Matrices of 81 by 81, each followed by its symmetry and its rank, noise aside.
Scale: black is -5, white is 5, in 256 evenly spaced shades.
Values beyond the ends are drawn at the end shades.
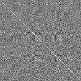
symmetric, rank five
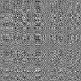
no symmetry, rank five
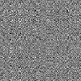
no symmetry, rank six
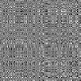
no symmetry, rank four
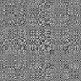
symmetric, rank six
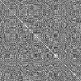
symmetric, rank six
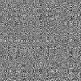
antisymmetric, rank six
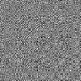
symmetric, rank six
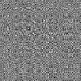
symmetric, rank four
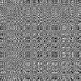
symmetric, rank four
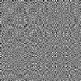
symmetric, rank five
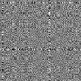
antisymmetric, rank six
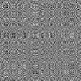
no symmetry, rank four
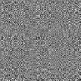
no symmetry, rank six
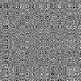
no symmetry, rank four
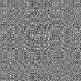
no symmetry, rank five
